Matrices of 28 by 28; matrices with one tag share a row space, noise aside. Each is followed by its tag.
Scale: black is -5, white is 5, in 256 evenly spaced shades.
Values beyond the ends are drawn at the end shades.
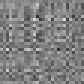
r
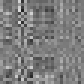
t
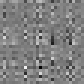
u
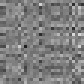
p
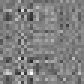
t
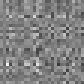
r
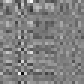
t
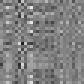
t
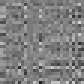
p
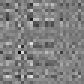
t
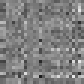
p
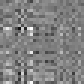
t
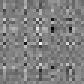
u
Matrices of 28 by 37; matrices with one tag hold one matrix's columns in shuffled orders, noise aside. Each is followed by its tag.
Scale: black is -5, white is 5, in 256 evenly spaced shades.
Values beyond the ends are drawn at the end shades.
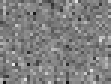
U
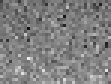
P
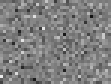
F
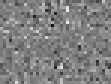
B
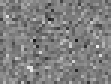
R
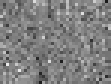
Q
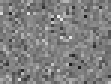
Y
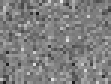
U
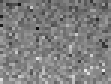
P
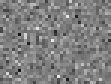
F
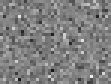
F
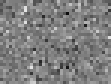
B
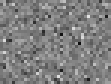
F
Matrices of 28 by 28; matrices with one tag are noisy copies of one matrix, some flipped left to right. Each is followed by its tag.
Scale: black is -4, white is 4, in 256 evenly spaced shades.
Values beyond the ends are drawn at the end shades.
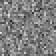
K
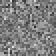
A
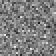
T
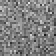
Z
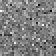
Z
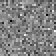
K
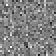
A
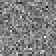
T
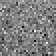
Z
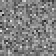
K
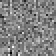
A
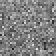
Z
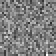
A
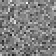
Z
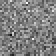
Z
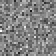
K
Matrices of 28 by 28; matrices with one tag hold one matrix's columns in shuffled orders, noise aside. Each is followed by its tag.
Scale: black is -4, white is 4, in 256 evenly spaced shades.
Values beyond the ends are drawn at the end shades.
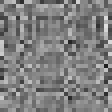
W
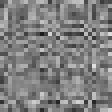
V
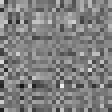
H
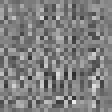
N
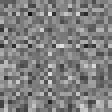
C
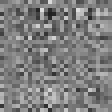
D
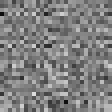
C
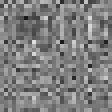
W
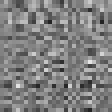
H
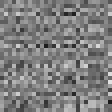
C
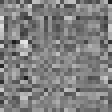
W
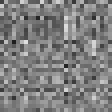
W
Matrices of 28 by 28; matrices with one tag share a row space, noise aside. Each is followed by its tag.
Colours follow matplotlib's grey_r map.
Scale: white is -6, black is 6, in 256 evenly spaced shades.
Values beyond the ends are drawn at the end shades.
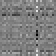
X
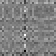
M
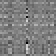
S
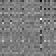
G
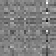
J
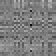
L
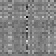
S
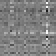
J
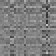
J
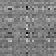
S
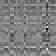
J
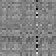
X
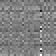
G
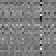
G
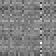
G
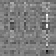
J
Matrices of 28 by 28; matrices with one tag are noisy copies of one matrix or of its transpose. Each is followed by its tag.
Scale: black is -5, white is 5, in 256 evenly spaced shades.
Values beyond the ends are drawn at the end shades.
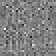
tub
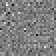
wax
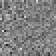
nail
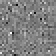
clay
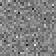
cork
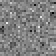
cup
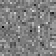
cup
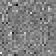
clay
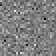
cork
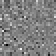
nail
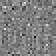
wax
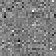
clay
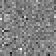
nail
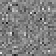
clay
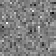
cup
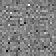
tub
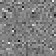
clay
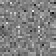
cup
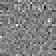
nail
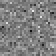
cup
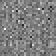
tub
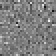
nail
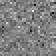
cup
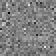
wax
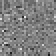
nail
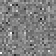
clay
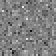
cup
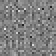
tub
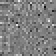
nail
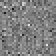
wax
